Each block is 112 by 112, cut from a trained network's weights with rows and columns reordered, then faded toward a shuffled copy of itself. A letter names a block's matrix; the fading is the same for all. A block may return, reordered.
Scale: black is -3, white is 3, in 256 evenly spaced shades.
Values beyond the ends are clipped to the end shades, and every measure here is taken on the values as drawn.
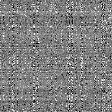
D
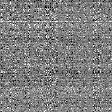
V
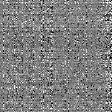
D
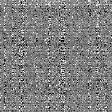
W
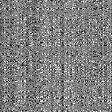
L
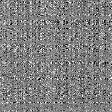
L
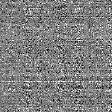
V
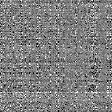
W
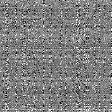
W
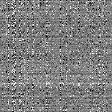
W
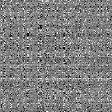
W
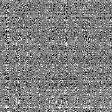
W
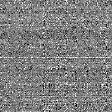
V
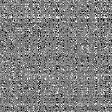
W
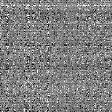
V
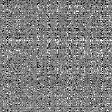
W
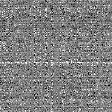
V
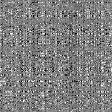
L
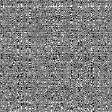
W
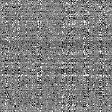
W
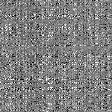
L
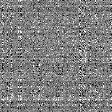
W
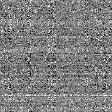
V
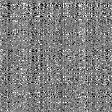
L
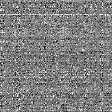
V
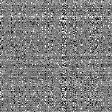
W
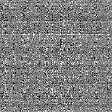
V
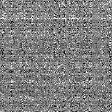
V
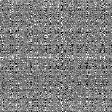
W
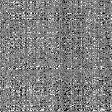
L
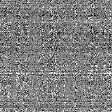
V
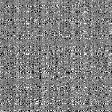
L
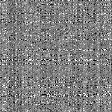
L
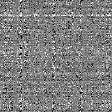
V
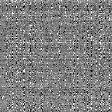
D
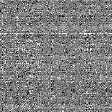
V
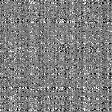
L
